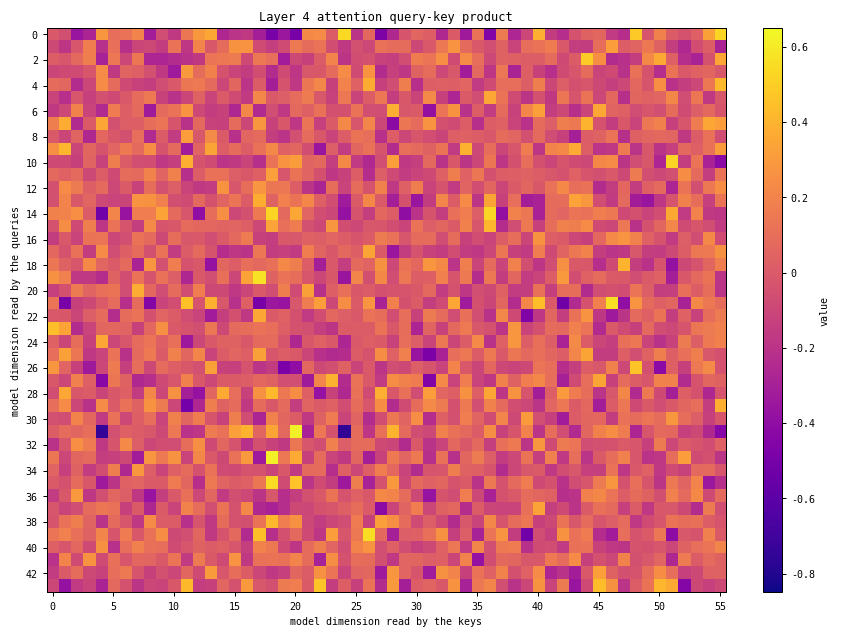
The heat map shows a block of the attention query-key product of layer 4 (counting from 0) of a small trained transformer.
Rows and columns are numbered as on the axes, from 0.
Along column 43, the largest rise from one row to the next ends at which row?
9
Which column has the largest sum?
44
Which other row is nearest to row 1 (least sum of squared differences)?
16
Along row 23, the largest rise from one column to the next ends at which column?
38
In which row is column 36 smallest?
0
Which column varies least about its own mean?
25
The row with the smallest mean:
3
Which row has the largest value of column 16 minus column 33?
33
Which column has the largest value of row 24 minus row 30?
4
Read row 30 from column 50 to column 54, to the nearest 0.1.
0.1 0.3 0.1 0 -0.1
